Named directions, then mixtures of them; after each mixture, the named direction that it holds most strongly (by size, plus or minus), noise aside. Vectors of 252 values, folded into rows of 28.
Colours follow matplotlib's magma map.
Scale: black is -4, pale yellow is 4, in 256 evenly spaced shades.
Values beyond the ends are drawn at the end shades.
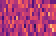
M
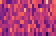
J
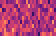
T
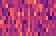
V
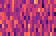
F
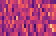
M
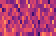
T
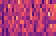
M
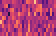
V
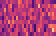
M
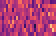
M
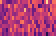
J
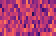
T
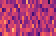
T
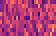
M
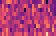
J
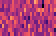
F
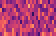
T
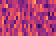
V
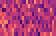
T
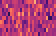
V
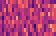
M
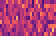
M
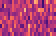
F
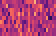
V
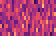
F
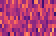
F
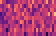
J
